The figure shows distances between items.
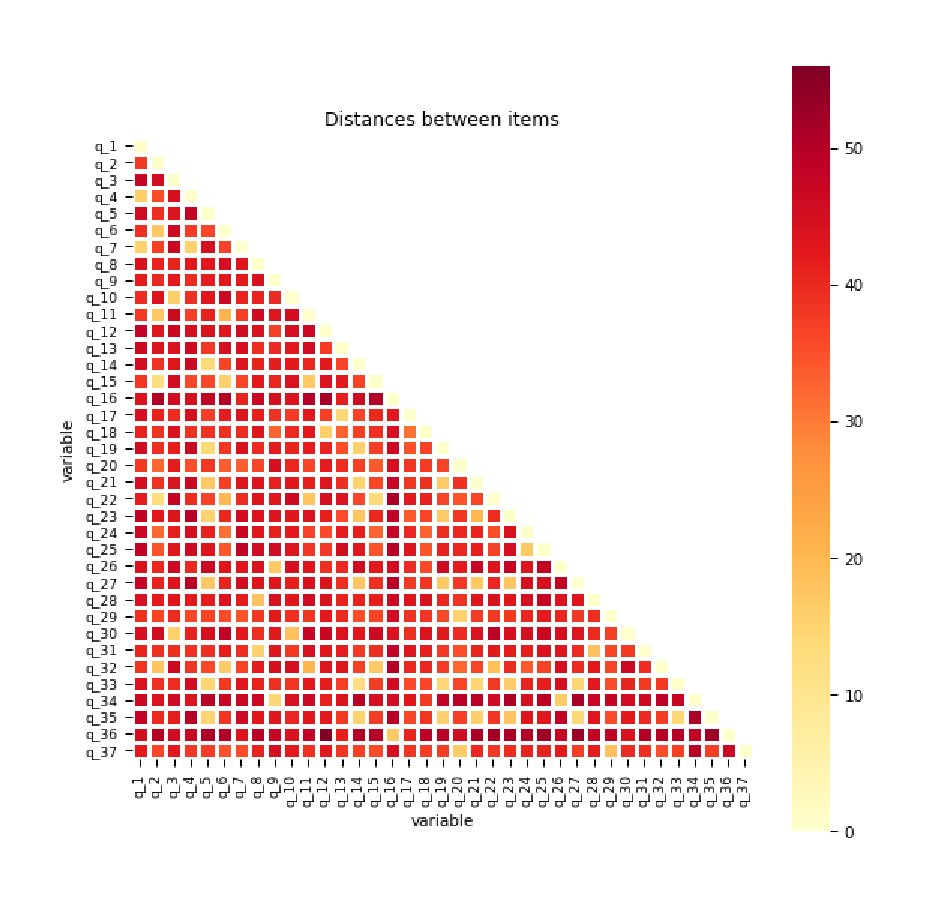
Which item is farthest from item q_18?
q_36
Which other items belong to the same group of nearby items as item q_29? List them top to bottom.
q_20, q_37
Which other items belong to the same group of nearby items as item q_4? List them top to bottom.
q_1, q_7
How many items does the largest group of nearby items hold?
8
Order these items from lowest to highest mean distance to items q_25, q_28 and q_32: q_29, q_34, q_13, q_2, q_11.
q_2, q_11, q_29, q_13, q_34
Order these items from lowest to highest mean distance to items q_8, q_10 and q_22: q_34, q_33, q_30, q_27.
q_30, q_33, q_27, q_34
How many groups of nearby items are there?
11
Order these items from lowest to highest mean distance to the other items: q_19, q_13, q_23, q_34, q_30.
q_19, q_23, q_13, q_30, q_34
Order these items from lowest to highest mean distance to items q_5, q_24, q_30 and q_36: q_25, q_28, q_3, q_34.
q_3, q_25, q_28, q_34
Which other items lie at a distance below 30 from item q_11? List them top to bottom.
q_2, q_6, q_15, q_22, q_32
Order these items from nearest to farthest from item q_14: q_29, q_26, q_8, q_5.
q_5, q_29, q_8, q_26
